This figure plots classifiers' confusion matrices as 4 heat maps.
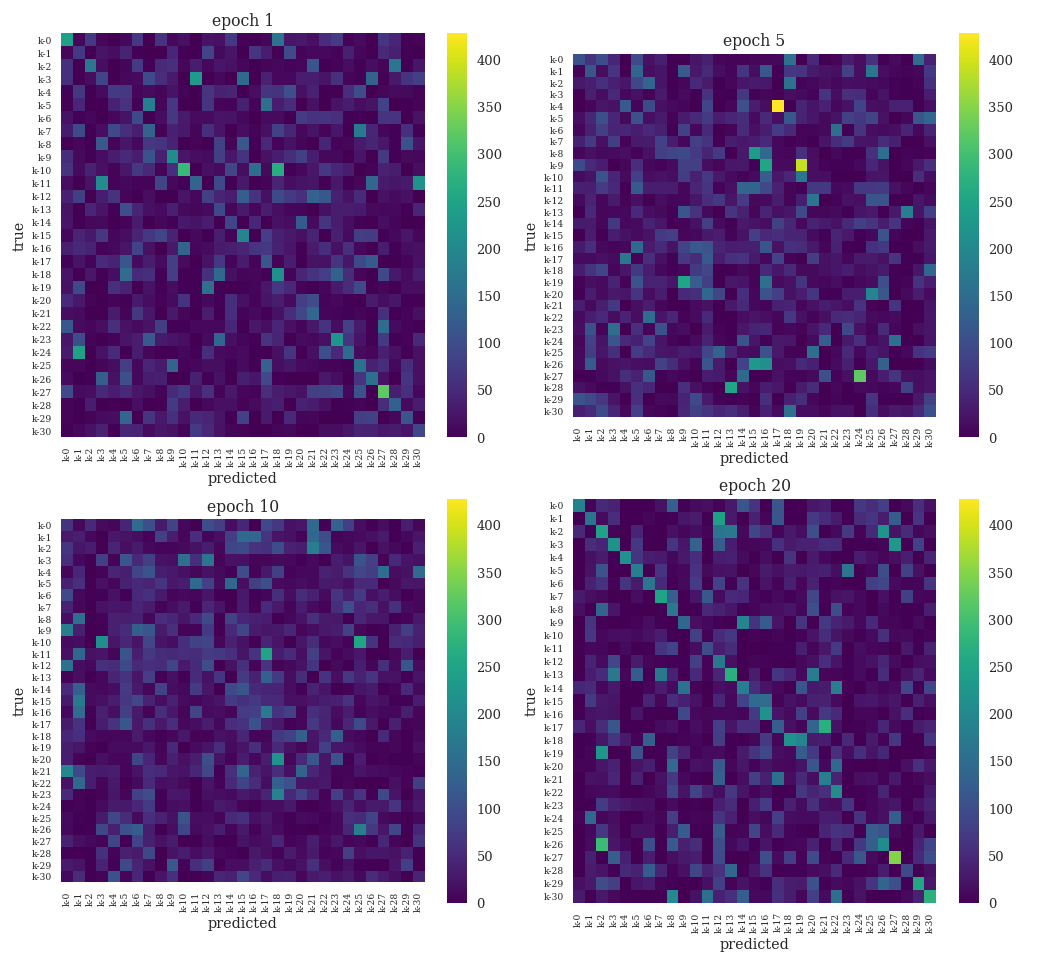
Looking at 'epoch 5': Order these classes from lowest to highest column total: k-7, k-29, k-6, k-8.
k-8, k-29, k-7, k-6
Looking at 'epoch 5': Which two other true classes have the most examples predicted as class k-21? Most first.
k-24, k-27
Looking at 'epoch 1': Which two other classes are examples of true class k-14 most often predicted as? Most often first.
k-20, k-22
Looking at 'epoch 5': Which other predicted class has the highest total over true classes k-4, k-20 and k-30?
k-17
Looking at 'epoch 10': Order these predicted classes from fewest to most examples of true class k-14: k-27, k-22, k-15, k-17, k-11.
k-27, k-22, k-17, k-11, k-15
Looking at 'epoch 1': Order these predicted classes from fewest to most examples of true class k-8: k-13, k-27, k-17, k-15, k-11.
k-11, k-27, k-17, k-13, k-15
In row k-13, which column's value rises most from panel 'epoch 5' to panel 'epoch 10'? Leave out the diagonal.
k-17
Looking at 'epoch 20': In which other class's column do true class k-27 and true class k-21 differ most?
k-17
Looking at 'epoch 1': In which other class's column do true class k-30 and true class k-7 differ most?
k-25
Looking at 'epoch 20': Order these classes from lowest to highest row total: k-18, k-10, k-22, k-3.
k-10, k-22, k-18, k-3
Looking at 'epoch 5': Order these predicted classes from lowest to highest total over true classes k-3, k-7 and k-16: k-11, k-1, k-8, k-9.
k-8, k-9, k-1, k-11
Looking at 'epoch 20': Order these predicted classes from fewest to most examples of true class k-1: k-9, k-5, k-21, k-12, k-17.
k-5, k-9, k-21, k-17, k-12
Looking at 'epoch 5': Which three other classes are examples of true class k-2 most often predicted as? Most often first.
k-18, k-6, k-5
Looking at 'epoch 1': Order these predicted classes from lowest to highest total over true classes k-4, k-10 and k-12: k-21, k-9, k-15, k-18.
k-9, k-15, k-21, k-18
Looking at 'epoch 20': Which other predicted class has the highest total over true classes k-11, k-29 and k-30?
k-8
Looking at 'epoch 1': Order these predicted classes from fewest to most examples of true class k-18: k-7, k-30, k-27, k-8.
k-8, k-30, k-7, k-27
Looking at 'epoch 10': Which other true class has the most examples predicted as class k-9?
k-29
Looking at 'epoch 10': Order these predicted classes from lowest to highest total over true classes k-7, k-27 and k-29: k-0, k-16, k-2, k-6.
k-2, k-16, k-0, k-6
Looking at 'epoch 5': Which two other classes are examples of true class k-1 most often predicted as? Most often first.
k-25, k-5
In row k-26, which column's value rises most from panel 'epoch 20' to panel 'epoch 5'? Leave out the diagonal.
k-15
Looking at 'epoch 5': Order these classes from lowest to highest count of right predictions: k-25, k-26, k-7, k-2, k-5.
k-25, k-2, k-7, k-5, k-26
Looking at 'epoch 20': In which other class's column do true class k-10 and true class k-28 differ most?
k-6
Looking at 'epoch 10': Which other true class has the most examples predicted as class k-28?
k-26
